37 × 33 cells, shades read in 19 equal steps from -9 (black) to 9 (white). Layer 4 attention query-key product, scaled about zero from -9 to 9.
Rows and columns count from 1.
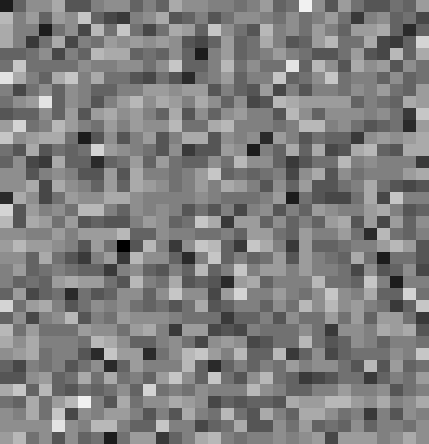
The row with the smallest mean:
14
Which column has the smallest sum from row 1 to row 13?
32
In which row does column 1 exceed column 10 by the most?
21
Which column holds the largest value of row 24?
29
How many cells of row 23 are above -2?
21
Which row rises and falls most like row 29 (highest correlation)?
36
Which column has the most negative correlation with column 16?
8
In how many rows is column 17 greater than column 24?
14
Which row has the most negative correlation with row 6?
19
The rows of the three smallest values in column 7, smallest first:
12, 22, 3
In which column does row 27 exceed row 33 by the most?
6
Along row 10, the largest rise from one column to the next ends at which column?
33
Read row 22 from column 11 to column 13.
4 1 1
